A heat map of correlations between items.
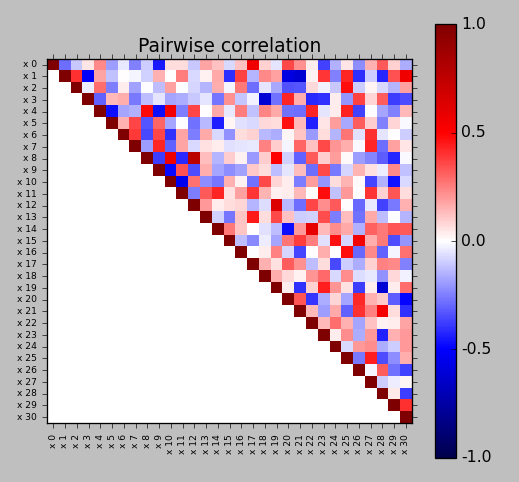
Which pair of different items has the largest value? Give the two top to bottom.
x 8, x 12
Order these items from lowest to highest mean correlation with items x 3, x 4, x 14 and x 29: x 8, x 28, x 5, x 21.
x 5, x 8, x 21, x 28
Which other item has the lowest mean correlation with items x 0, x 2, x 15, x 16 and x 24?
x 9
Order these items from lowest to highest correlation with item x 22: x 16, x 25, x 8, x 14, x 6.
x 6, x 16, x 25, x 8, x 14
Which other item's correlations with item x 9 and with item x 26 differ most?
x 15
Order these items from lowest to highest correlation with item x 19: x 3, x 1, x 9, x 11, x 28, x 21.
x 28, x 21, x 3, x 9, x 11, x 1
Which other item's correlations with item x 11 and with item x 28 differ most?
x 23
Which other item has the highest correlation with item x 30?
x 1
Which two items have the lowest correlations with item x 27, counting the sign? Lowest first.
x 10, x 8
